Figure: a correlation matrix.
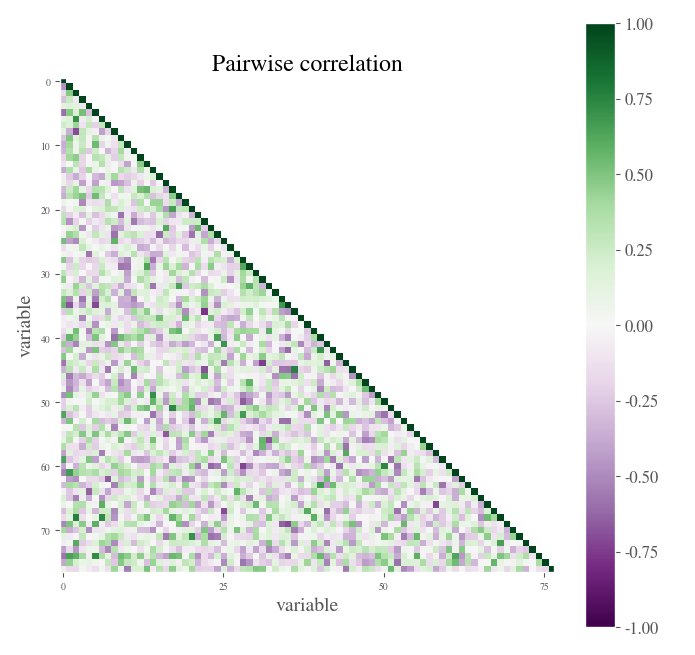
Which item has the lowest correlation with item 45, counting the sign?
22
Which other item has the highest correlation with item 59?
0
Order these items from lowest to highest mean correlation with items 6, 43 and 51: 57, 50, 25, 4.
25, 50, 4, 57
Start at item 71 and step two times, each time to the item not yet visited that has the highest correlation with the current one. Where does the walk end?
17
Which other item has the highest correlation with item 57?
31
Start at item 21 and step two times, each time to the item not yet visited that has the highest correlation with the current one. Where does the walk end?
16
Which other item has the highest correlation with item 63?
40
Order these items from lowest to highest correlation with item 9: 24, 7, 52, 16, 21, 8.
21, 16, 52, 8, 7, 24
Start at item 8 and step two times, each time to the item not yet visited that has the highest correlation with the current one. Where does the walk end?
41
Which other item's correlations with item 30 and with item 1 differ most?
53
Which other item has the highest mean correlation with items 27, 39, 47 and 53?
64
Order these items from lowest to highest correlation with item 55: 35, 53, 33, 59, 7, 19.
33, 35, 53, 19, 59, 7
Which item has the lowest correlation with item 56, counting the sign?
32
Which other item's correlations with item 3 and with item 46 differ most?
34
